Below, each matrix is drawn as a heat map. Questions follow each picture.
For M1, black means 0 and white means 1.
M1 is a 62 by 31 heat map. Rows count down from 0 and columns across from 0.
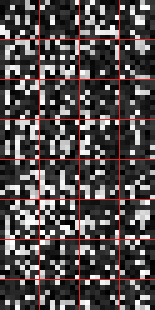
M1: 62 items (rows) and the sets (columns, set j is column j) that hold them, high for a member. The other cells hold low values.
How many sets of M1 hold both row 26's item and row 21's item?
1
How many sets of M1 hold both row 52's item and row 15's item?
3
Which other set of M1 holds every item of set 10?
3
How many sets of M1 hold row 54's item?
6
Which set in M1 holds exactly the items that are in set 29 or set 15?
28
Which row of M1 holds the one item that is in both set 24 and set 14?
40
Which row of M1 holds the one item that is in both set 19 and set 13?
29
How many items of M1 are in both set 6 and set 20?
9
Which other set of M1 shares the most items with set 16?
1
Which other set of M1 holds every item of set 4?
7
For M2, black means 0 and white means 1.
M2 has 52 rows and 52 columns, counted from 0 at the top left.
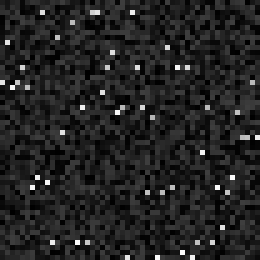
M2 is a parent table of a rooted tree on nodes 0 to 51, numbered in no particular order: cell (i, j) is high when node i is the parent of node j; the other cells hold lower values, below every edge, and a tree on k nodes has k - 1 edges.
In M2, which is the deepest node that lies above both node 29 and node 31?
51
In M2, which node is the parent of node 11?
7
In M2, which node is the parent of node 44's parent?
38
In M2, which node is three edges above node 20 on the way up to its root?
17
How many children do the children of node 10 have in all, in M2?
2
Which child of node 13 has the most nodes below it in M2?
27
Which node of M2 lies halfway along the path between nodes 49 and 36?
21
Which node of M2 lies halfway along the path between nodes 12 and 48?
2
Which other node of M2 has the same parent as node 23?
47
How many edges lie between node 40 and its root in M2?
7
